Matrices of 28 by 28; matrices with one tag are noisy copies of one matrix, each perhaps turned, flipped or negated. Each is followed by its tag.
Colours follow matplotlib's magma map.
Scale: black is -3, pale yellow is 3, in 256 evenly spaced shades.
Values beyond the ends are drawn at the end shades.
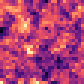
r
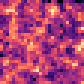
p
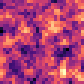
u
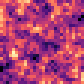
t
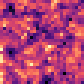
p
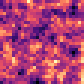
p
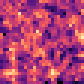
p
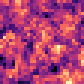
t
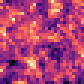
u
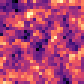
t
